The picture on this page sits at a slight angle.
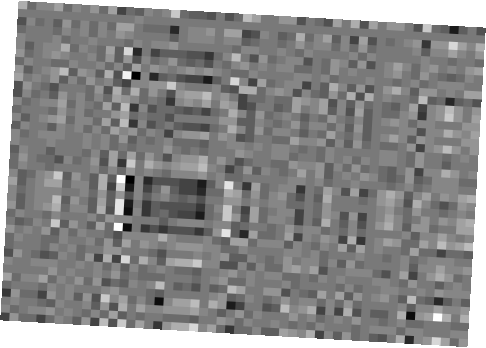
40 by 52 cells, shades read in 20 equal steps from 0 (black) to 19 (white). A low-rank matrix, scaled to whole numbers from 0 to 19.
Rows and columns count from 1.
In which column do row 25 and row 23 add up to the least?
14
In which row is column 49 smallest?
1
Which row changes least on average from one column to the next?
2
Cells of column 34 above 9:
14
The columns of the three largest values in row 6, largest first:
13, 25, 6
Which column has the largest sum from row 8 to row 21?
49
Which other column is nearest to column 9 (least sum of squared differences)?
30
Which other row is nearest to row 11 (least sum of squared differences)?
19
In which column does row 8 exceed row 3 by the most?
18
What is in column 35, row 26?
7
